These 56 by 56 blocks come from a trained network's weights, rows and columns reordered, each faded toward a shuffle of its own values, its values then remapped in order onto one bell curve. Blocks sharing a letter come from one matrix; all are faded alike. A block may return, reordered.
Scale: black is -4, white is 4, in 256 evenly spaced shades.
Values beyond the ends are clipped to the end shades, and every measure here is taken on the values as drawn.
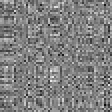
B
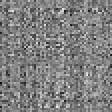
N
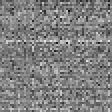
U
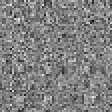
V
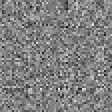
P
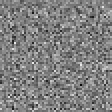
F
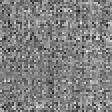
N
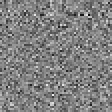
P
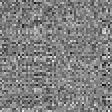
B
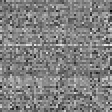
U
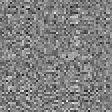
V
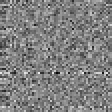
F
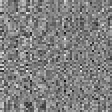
B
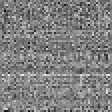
U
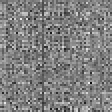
N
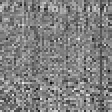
N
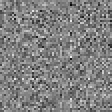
V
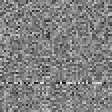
F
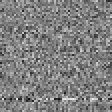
F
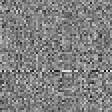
F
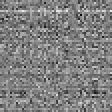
U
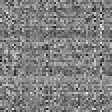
U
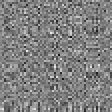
B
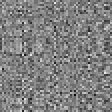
B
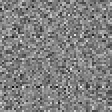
P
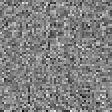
F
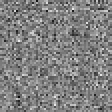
F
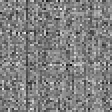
N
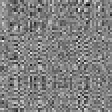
B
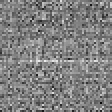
U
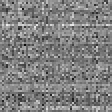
U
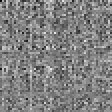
N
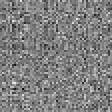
B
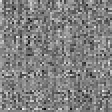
N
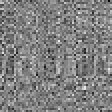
B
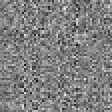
V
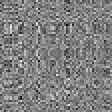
B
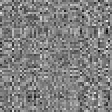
B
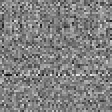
F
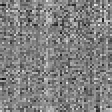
N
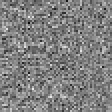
V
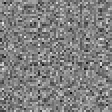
V
